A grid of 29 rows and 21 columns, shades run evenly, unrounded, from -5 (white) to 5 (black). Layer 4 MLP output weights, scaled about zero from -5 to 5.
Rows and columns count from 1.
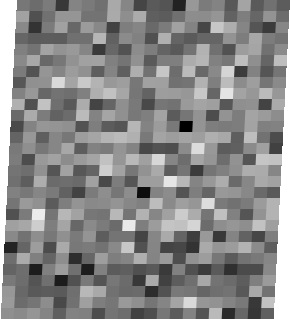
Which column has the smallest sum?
15
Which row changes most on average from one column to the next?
7
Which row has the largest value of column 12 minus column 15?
14
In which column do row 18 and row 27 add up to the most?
11
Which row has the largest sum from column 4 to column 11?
26
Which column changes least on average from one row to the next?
9
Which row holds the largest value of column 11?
18
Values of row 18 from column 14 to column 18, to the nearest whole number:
2 0 1 -1 -1
